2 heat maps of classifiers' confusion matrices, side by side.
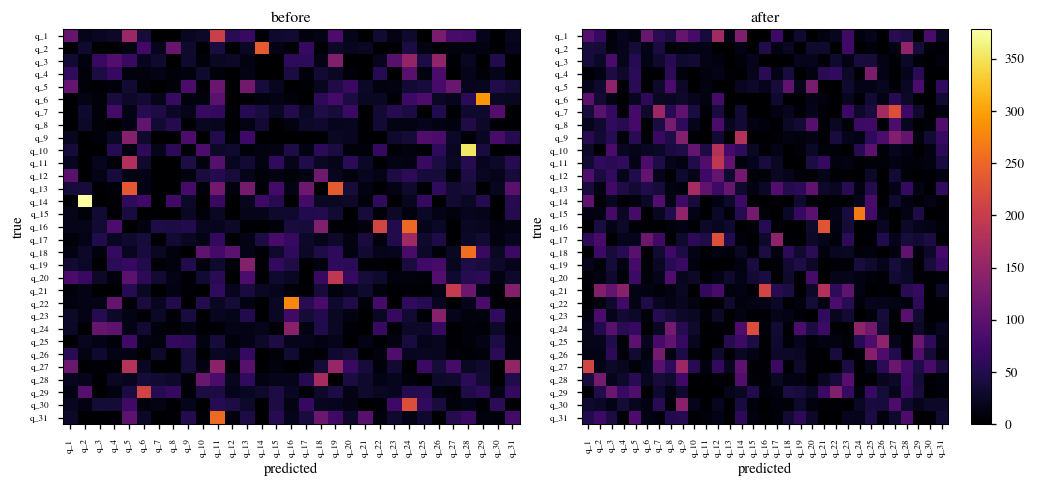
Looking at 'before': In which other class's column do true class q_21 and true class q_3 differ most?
q_27
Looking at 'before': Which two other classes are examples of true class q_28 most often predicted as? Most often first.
q_18, q_10
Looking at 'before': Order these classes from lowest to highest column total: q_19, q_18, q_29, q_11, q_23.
q_23, q_29, q_18, q_19, q_11
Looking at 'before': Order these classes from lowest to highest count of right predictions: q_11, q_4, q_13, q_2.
q_2, q_4, q_11, q_13
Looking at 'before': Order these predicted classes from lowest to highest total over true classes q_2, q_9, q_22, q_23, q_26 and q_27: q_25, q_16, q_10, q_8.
q_10, q_8, q_25, q_16
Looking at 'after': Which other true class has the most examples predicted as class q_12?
q_17
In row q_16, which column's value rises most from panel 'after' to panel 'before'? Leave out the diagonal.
q_24
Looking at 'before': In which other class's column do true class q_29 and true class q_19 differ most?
q_6
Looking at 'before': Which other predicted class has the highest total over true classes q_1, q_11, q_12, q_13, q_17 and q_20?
q_5
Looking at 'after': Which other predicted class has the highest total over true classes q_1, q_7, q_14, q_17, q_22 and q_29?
q_12
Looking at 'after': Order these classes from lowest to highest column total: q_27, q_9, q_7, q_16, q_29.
q_16, q_29, q_27, q_7, q_9
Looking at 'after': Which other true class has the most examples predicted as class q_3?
q_5
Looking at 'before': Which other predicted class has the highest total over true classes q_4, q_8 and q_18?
q_28
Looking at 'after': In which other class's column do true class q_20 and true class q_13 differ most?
q_10
